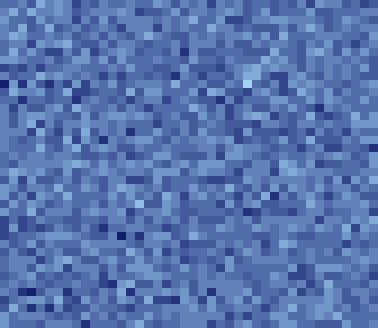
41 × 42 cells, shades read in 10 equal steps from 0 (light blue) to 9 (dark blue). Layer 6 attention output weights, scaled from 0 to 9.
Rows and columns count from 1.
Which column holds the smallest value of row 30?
22
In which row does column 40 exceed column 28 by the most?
11
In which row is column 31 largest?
25
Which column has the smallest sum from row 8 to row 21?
35
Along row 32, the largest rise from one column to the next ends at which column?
19
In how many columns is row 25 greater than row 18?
16
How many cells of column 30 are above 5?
14
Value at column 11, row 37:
6
